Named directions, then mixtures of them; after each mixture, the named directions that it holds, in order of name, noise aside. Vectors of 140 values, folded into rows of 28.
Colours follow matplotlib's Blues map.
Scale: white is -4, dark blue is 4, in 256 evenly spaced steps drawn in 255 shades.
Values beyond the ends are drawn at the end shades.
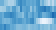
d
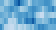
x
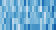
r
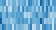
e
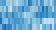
d, e, x.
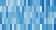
e, r.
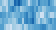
x.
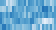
d, e.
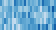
r, x.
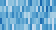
e.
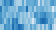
d, r, x.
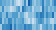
e, r, x.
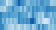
d, e, x.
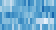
d, e, r.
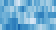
x.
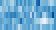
d, r.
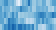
x.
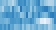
d.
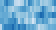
x.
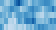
x.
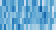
r.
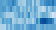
d.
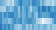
d.
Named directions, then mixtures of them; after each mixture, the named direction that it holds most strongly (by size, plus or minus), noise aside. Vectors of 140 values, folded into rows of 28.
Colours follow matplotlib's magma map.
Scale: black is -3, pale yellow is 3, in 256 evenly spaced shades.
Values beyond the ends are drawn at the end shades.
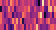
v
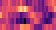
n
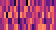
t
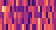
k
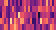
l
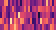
l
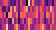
t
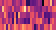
n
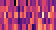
t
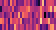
v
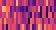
k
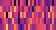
t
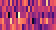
l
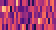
k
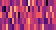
k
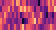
n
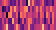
t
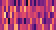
t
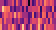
k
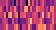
t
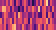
k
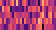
k
